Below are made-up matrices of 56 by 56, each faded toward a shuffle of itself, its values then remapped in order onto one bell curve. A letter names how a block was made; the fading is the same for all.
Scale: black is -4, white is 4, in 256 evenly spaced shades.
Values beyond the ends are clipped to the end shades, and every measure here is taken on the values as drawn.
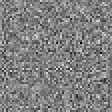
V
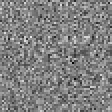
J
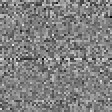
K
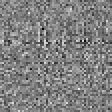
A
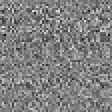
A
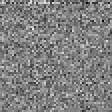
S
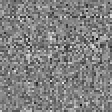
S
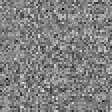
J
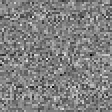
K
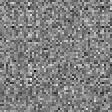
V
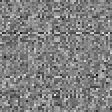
A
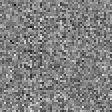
S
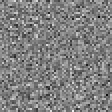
J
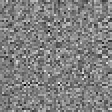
V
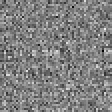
J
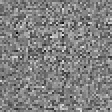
S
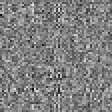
V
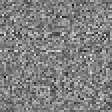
K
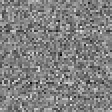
K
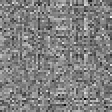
A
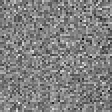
J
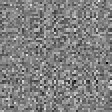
A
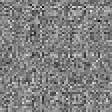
V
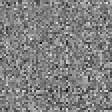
S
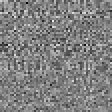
A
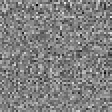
J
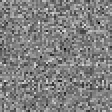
S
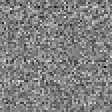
K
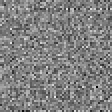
V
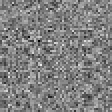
V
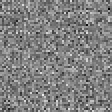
S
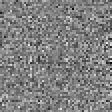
S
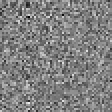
J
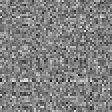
V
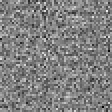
J
